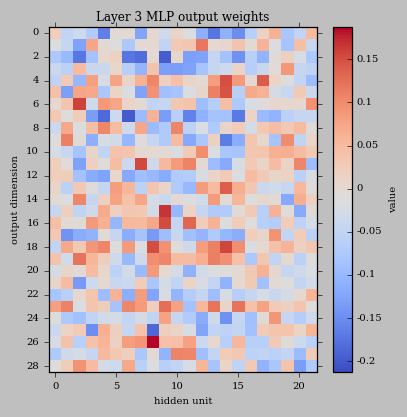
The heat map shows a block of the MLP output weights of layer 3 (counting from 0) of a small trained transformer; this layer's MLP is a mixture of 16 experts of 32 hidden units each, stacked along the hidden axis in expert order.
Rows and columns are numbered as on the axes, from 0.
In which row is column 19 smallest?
14
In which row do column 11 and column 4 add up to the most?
16
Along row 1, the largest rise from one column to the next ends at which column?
3
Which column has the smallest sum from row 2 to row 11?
9
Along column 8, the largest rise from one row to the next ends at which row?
26
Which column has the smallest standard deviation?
0
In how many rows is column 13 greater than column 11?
15
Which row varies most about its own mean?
5
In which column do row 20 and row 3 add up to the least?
11
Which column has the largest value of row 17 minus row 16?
18
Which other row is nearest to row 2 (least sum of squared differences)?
17
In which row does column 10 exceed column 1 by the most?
27
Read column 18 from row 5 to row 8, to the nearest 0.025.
-0.025 0 -0.1 0.05
